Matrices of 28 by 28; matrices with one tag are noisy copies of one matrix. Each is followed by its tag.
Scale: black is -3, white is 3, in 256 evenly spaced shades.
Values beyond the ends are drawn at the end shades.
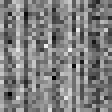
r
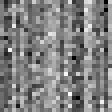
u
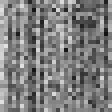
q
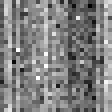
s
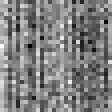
q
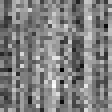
u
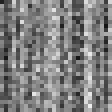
u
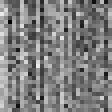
q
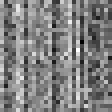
r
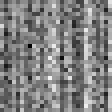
u
